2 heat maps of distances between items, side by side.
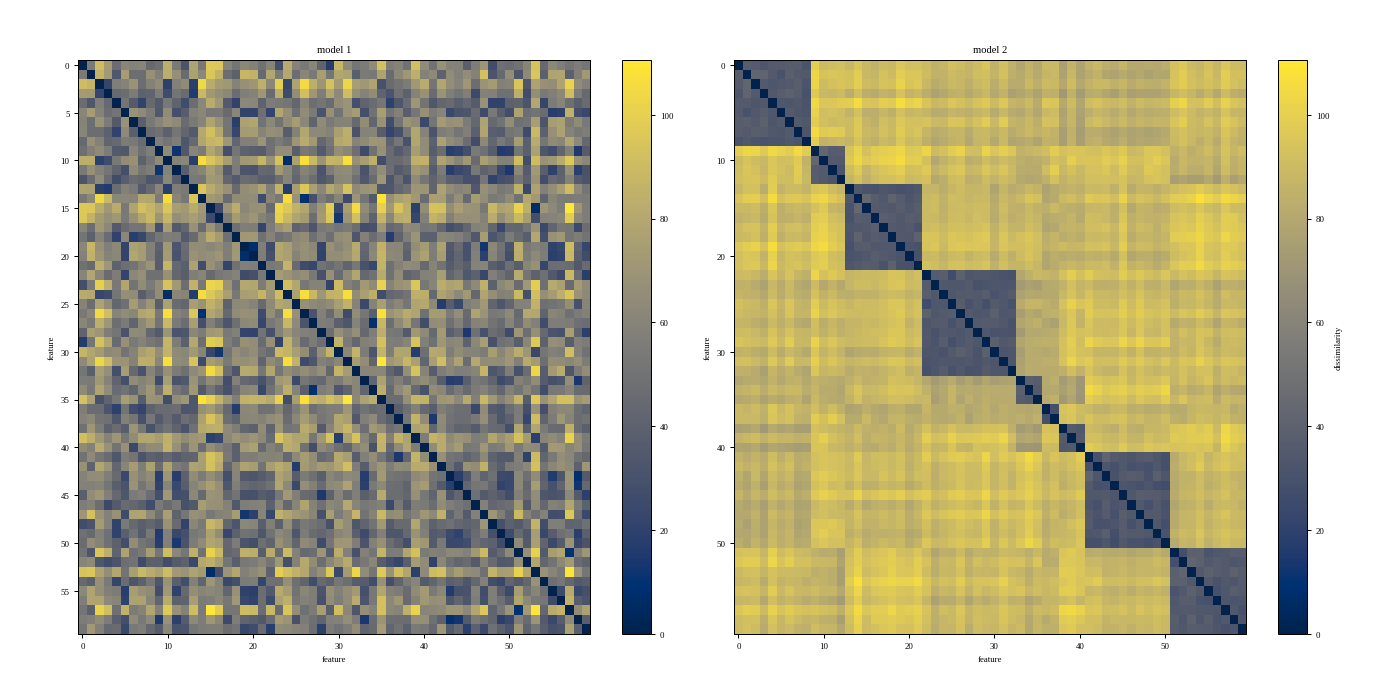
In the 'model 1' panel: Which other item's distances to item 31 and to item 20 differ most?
19
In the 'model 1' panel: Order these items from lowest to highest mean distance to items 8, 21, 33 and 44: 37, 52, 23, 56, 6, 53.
56, 52, 37, 6, 23, 53
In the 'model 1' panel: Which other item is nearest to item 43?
58
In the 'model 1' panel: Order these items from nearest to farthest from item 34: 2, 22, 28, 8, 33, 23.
33, 22, 28, 23, 8, 2
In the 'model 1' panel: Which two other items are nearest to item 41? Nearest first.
37, 52
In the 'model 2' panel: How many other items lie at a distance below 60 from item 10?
3
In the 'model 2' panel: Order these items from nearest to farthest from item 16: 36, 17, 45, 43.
17, 36, 43, 45
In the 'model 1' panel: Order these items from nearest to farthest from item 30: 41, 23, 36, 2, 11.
36, 11, 2, 41, 23
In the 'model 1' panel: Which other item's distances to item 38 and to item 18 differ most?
6
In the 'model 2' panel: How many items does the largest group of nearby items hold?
11
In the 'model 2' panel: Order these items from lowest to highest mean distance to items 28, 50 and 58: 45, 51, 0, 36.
51, 45, 36, 0
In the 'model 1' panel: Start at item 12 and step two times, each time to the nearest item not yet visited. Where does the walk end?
4
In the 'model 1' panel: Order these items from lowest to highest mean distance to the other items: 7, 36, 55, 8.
36, 55, 7, 8
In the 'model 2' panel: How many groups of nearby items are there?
9
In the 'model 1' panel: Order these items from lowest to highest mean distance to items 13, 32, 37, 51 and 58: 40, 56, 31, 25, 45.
45, 25, 40, 56, 31
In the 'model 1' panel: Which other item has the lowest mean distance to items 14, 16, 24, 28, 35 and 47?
59
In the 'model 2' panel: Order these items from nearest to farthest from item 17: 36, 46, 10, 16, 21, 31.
21, 16, 36, 46, 31, 10
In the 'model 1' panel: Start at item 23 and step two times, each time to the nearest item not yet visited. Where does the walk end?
0
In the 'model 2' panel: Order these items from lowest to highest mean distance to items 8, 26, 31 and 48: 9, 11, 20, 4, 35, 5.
5, 4, 35, 20, 11, 9
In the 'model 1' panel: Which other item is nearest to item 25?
42
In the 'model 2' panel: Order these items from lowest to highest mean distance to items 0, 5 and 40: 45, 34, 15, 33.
33, 34, 15, 45
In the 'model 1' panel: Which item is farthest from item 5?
57
